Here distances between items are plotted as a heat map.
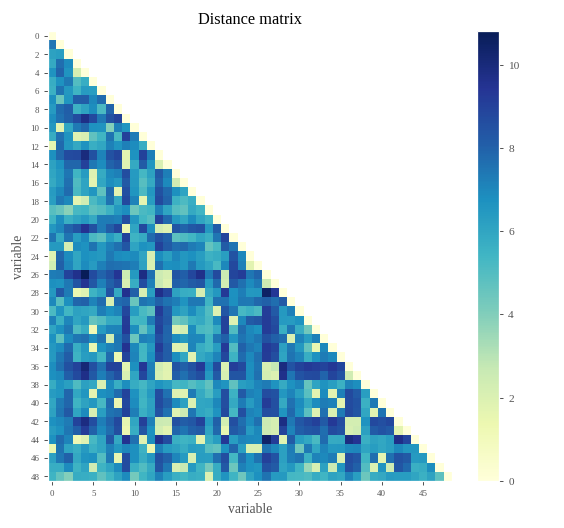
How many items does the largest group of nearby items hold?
10
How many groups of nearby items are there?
12
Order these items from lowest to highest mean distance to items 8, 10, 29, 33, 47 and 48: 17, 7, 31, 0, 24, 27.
7, 31, 17, 0, 24, 27
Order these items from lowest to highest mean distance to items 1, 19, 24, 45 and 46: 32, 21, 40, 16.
40, 16, 32, 21
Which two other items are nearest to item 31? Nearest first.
22, 47
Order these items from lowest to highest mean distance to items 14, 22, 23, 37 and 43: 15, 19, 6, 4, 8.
19, 6, 15, 8, 4
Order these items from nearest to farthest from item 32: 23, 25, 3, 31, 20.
31, 3, 20, 25, 23
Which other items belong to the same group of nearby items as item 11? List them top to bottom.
3, 4, 18, 28, 44
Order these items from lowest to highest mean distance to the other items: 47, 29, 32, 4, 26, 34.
47, 32, 34, 4, 29, 26
